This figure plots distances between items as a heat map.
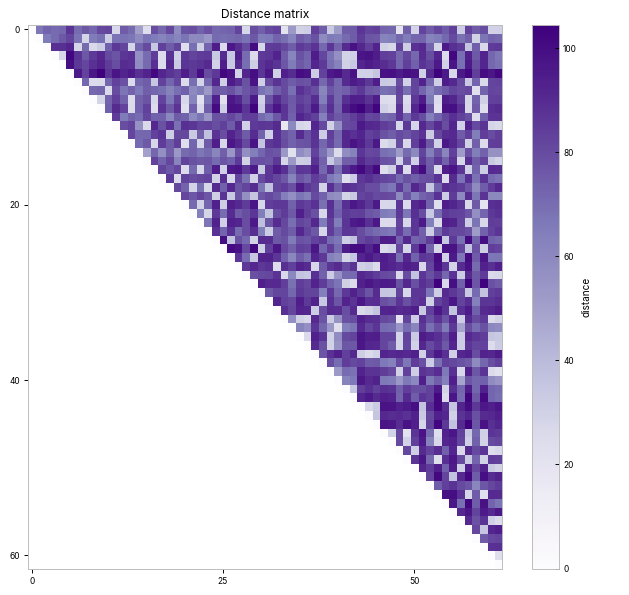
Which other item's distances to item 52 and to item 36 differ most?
35
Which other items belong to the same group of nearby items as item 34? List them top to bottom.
14, 40
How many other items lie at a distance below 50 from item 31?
6
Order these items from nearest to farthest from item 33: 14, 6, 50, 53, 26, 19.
50, 14, 19, 26, 6, 53
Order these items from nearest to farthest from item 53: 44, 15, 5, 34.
34, 15, 44, 5
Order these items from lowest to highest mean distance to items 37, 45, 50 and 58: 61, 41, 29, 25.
61, 41, 29, 25
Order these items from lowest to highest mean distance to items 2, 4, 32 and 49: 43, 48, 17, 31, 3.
17, 3, 43, 48, 31
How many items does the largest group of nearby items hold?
16
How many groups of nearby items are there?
7
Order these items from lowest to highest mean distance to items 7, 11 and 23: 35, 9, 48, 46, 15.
15, 48, 35, 46, 9
